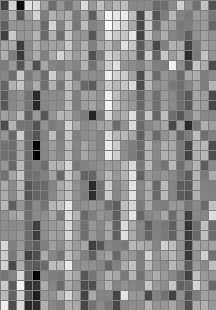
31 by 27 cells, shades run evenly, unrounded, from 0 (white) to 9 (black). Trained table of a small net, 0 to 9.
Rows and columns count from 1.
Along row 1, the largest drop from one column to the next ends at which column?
4
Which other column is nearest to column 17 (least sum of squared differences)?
9
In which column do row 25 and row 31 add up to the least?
1
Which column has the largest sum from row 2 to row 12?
18
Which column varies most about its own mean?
5
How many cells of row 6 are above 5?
5
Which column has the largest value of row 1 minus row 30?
3
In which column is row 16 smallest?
14
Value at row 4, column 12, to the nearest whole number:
6
